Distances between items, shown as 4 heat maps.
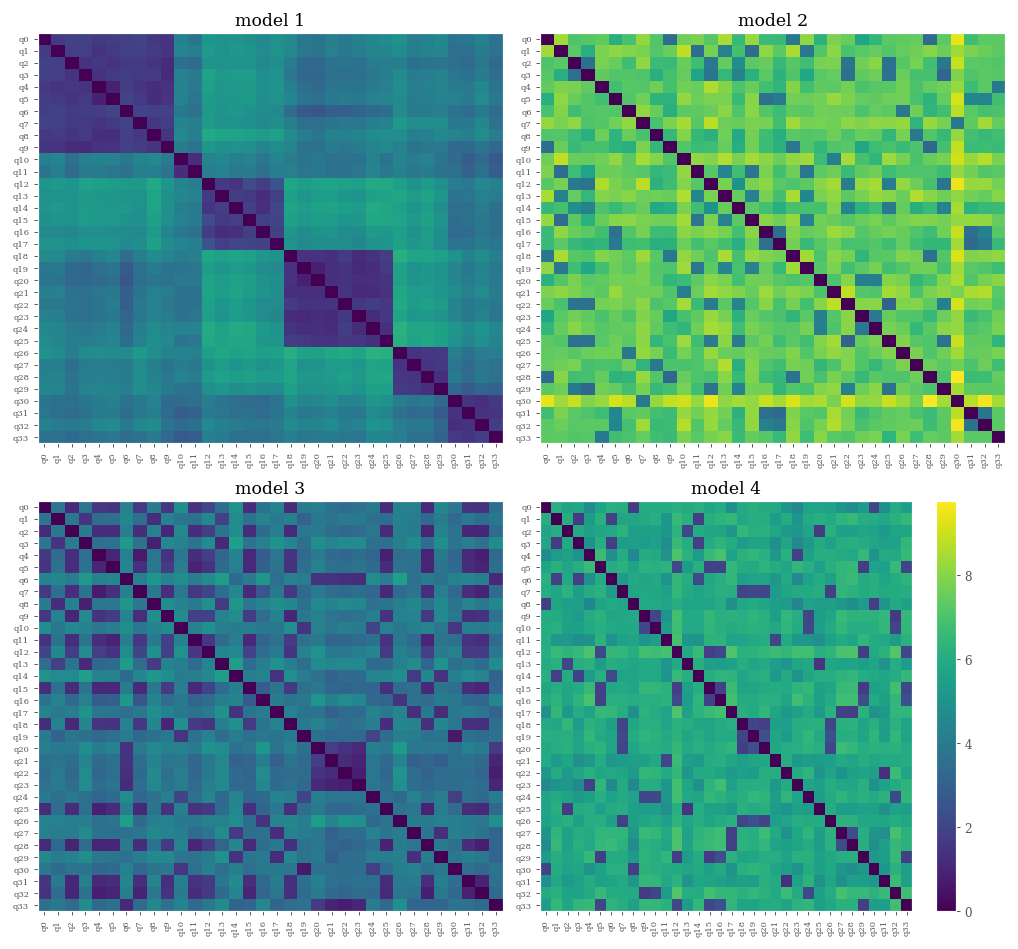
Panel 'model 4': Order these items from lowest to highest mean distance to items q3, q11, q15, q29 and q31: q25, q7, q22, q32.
q22, q25, q7, q32
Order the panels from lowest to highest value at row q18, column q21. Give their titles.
model 1, model 3, model 4, model 2
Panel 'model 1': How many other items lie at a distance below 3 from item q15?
5
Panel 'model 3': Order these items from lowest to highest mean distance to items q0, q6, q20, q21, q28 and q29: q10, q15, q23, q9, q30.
q23, q15, q9, q30, q10
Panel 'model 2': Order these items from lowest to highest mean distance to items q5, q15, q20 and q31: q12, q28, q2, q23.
q23, q28, q2, q12
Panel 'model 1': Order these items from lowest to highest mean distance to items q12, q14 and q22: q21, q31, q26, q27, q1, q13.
q13, q31, q21, q1, q27, q26
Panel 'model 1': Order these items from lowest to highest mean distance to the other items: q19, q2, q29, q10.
q2, q19, q10, q29
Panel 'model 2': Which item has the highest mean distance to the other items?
q30
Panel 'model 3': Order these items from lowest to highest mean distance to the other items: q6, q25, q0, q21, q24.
q25, q0, q21, q24, q6
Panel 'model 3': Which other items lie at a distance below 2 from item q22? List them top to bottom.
q6, q20, q21, q23, q33
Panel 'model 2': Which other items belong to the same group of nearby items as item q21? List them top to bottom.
q10
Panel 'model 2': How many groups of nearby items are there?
10
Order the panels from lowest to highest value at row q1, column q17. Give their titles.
model 3, model 1, model 4, model 2
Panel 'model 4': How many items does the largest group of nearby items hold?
6
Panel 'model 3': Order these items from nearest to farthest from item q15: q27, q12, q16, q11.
q11, q12, q16, q27
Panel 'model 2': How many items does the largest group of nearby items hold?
7
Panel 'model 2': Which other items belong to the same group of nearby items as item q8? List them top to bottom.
q27
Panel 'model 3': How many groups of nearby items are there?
6
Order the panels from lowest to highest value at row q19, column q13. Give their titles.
model 3, model 2, model 1, model 4
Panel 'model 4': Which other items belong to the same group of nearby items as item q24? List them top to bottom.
q9, q10, q32
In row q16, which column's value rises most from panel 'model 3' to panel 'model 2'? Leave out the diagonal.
q26
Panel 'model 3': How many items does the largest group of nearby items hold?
14
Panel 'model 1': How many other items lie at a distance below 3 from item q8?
9
